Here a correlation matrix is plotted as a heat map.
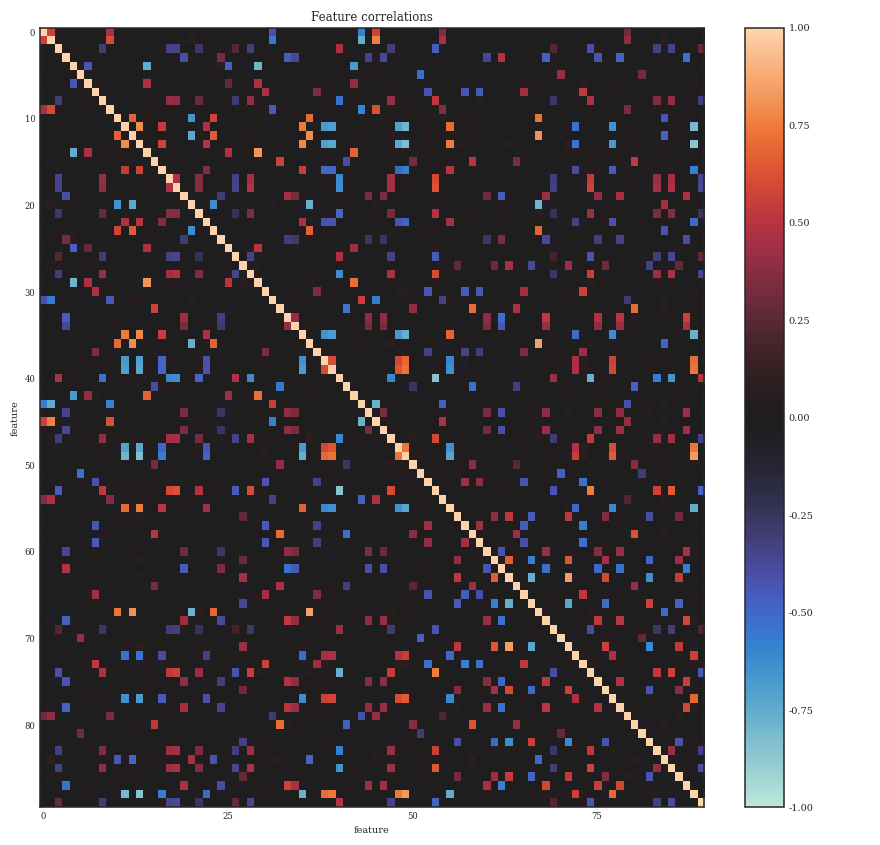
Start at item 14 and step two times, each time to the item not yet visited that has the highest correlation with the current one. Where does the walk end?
42
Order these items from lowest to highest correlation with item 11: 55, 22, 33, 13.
33, 22, 55, 13
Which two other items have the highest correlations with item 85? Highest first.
53, 74
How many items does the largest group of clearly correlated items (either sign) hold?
15
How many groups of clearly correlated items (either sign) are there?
10
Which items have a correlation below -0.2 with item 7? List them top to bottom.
52, 57, 59
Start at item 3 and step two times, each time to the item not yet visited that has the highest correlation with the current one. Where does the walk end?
24
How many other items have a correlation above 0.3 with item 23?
4
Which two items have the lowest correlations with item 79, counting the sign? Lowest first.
43, 31
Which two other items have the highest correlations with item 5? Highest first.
70, 81
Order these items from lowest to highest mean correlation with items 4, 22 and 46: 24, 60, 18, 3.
3, 24, 18, 60
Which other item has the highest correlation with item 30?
73
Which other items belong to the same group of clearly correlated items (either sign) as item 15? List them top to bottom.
32, 41, 50, 58, 64, 80
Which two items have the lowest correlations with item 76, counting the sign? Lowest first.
66, 82
